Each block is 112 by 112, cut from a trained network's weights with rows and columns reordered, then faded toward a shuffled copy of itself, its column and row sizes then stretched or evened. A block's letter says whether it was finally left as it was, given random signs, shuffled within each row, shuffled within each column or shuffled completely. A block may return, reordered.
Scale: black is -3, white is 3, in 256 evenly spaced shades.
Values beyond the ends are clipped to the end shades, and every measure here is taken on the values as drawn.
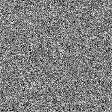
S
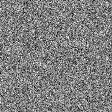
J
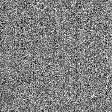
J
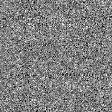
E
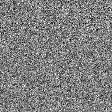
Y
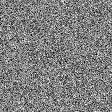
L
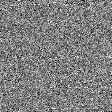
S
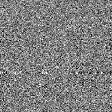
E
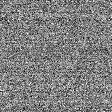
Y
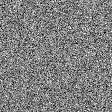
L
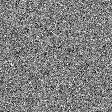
L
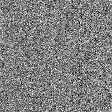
J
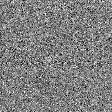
Y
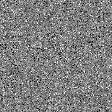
S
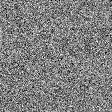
L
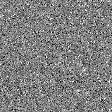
Y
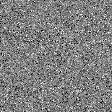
Y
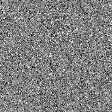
S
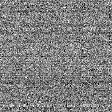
E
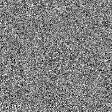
S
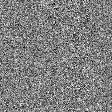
J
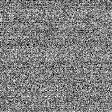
E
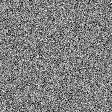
L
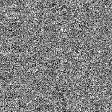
E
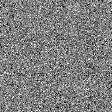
S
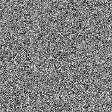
S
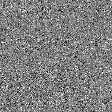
Y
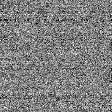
E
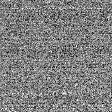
E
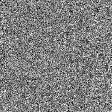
J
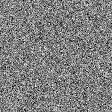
L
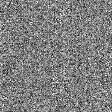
J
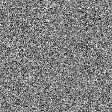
S
